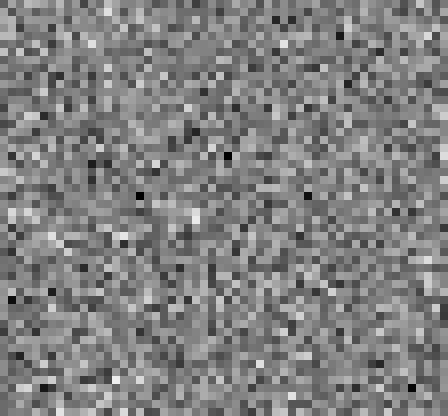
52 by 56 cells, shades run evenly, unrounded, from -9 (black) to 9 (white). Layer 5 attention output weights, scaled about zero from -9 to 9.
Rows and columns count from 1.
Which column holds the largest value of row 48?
15
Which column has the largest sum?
8
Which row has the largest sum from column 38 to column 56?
20
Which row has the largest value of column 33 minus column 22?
46
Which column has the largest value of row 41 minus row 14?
30
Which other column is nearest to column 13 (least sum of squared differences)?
42
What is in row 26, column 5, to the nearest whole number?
-3
